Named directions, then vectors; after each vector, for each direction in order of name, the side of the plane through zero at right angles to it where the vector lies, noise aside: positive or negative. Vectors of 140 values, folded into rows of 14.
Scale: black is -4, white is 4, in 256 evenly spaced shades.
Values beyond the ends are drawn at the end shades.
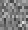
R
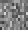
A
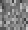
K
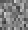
positive, positive, positive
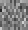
negative, negative, positive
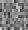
negative, negative, negative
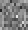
negative, negative, positive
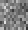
positive, negative, negative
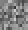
negative, positive, negative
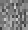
positive, positive, negative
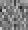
negative, negative, positive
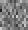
negative, negative, positive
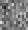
negative, positive, positive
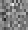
negative, positive, positive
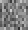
negative, negative, positive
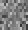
positive, negative, negative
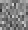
negative, negative, positive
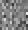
positive, negative, negative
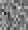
negative, negative, negative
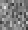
positive, negative, negative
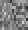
positive, negative, positive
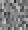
negative, negative, negative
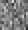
positive, negative, negative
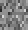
negative, negative, positive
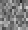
negative, positive, negative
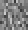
positive, negative, negative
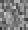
positive, positive, positive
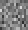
positive, positive, negative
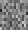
negative, negative, positive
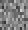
positive, positive, positive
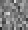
positive, positive, positive
